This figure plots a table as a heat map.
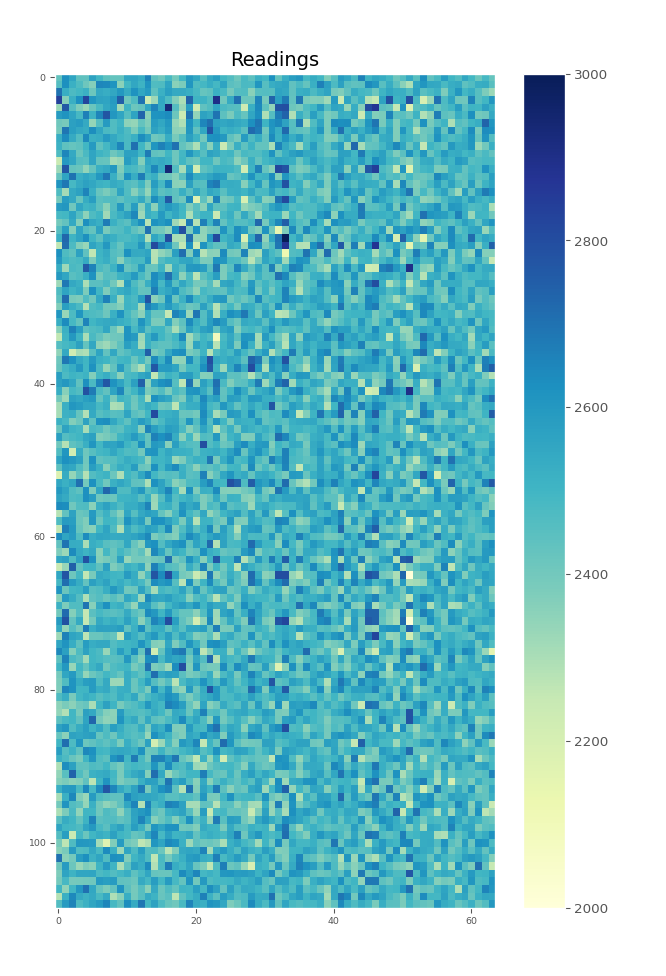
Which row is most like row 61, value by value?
76
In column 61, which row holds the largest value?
103
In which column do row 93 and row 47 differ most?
7
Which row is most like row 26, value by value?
47
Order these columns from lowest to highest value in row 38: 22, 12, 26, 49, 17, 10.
12, 49, 10, 17, 26, 22
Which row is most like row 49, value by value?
99
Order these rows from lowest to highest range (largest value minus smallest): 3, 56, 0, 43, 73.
0, 56, 43, 73, 3
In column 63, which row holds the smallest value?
75
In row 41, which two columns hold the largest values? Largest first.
51, 4
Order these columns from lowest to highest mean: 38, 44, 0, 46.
0, 44, 38, 46
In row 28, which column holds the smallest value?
35
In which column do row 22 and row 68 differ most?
33
